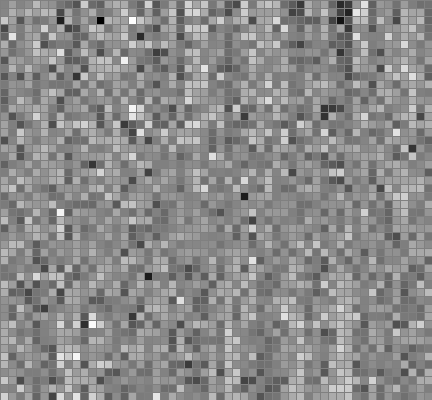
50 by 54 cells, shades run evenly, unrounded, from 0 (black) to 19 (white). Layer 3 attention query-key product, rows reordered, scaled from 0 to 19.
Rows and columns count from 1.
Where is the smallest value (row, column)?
3, 13
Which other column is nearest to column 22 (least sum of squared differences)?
15
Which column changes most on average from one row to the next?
32
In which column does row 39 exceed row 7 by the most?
43
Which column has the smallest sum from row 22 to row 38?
28
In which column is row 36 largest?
41
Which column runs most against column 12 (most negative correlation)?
35
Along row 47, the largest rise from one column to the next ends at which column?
52
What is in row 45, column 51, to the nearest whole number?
6
